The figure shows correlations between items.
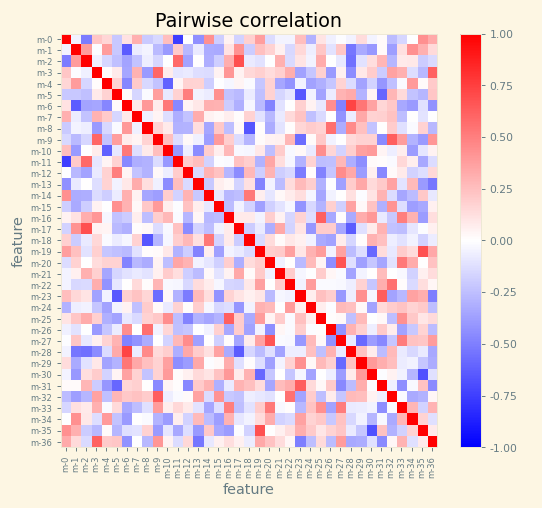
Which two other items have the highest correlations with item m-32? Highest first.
m-9, m-22
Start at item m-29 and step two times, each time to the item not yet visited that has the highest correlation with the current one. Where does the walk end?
m-28
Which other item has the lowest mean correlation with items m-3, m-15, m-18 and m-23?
m-8
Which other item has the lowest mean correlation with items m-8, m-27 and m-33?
m-31
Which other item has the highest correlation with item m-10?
m-6
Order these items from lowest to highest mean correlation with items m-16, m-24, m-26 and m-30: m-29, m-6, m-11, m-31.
m-11, m-31, m-6, m-29
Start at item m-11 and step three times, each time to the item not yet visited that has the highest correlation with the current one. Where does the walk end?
m-1
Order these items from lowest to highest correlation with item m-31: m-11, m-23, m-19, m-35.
m-11, m-19, m-35, m-23
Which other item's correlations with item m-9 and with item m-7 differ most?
m-23
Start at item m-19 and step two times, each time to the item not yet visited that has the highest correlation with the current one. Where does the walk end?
m-0
